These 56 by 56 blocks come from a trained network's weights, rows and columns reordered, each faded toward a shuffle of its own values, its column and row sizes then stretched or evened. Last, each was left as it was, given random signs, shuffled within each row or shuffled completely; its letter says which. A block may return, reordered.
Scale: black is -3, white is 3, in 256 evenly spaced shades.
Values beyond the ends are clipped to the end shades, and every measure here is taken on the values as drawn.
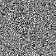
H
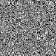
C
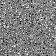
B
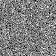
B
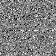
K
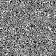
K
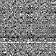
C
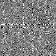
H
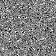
K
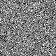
B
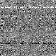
C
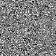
H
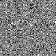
C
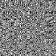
C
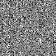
H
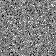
B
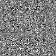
H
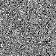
H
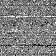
K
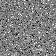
B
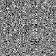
C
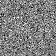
B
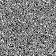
B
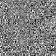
C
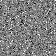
B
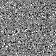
K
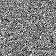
B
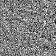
H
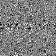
H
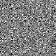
C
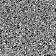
K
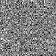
C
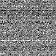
C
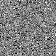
K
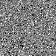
K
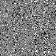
H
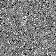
B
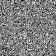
K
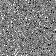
B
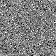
B
